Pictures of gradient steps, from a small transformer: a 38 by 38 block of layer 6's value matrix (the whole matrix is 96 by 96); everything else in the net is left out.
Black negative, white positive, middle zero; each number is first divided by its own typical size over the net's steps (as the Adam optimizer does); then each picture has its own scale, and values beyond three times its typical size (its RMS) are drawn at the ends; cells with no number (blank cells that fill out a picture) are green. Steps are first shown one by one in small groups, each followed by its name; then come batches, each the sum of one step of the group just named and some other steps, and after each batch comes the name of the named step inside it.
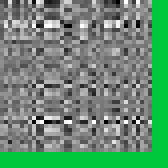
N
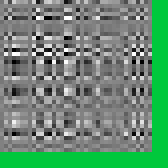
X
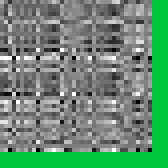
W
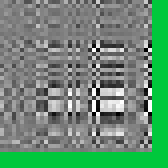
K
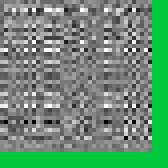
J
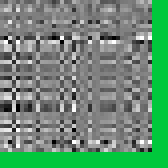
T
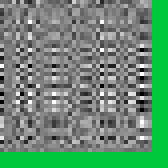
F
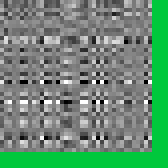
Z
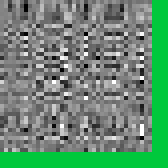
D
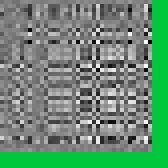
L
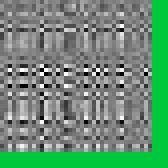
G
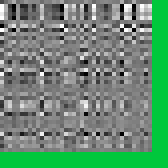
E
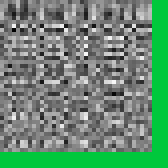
D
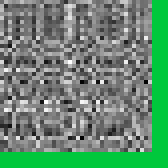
Z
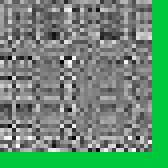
T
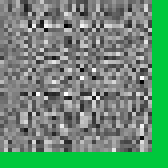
D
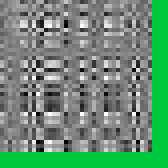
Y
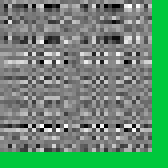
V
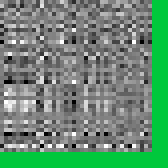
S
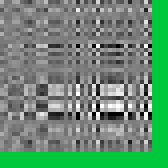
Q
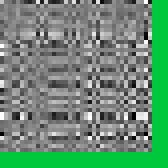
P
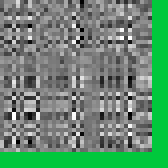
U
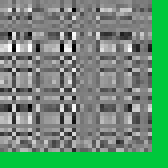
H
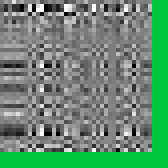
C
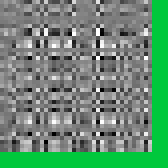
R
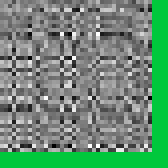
H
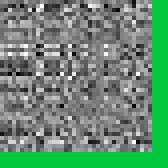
C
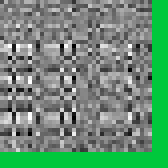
H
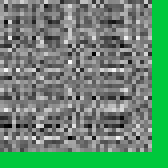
V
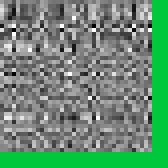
H
